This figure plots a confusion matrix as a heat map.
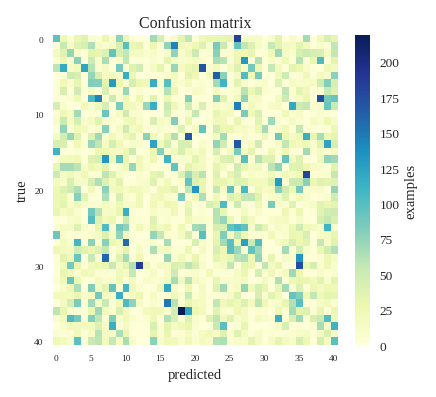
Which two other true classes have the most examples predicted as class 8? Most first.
6, 38
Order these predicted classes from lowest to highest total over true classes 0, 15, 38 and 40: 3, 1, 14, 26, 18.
1, 18, 3, 14, 26
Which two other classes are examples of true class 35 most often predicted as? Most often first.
16, 10
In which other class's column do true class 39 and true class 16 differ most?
7
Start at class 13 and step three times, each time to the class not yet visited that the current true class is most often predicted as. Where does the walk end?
2
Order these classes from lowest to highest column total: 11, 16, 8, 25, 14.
11, 25, 8, 14, 16
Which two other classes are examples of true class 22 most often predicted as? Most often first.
24, 31
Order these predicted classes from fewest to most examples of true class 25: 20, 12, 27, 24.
12, 24, 20, 27
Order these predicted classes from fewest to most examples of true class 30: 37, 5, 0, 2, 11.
0, 5, 37, 11, 2
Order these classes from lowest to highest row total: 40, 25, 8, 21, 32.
32, 21, 40, 8, 25
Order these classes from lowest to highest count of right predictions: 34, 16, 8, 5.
8, 5, 34, 16
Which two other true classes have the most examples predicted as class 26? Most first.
0, 14
